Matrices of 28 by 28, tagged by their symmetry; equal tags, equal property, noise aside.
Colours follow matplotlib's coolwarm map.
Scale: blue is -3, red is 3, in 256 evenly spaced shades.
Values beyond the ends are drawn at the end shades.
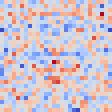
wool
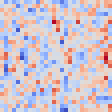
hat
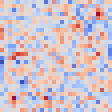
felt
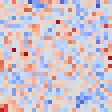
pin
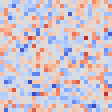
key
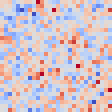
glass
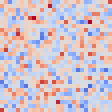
glass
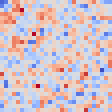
glass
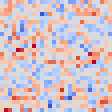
felt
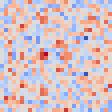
hat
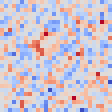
glass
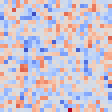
felt
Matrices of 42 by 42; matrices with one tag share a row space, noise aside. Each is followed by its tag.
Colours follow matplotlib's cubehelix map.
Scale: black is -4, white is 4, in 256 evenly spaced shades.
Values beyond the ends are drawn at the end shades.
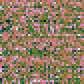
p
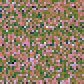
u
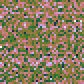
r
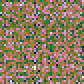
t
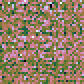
r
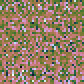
u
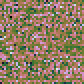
p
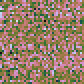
p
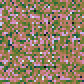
p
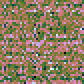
t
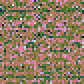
t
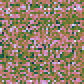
p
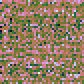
p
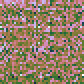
t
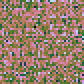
t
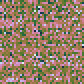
t
